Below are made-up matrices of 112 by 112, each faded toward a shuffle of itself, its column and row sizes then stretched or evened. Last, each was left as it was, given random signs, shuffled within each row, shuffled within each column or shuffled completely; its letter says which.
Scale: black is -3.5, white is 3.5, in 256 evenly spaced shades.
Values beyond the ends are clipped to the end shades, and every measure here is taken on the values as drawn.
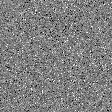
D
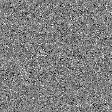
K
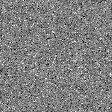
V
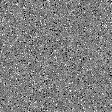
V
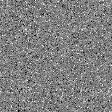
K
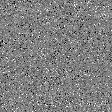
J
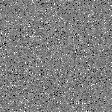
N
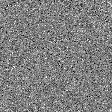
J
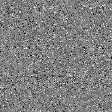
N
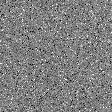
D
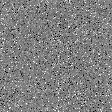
V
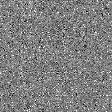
N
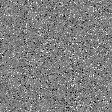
V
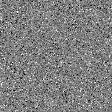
J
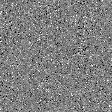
V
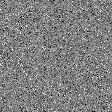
V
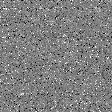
J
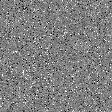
V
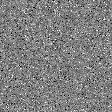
J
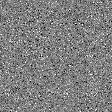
J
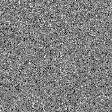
K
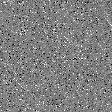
N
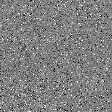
K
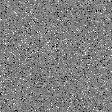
N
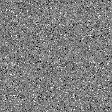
K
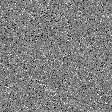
D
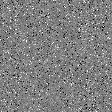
V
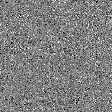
N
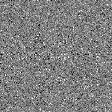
N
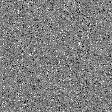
V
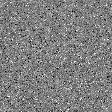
J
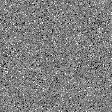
K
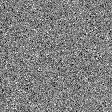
D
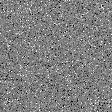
D
